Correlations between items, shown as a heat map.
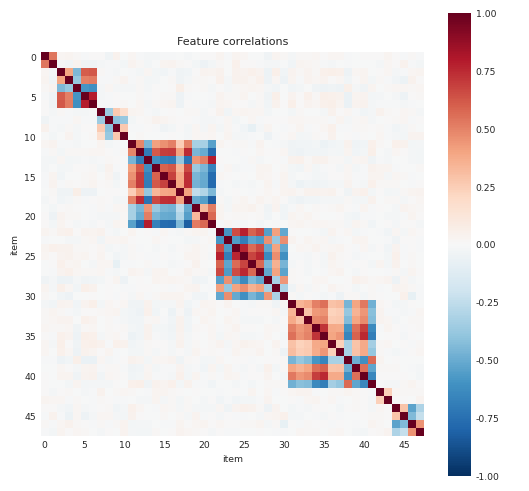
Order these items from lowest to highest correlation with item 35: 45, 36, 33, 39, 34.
45, 36, 33, 39, 34
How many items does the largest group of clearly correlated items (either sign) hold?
11
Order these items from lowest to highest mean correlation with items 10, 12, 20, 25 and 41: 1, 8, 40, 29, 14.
40, 8, 1, 14, 29
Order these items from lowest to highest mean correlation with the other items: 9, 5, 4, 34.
4, 9, 5, 34
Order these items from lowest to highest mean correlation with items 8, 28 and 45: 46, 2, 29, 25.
25, 46, 29, 2
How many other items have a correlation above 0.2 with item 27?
5
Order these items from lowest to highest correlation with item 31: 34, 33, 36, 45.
45, 36, 33, 34
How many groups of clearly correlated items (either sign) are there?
8
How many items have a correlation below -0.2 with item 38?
9
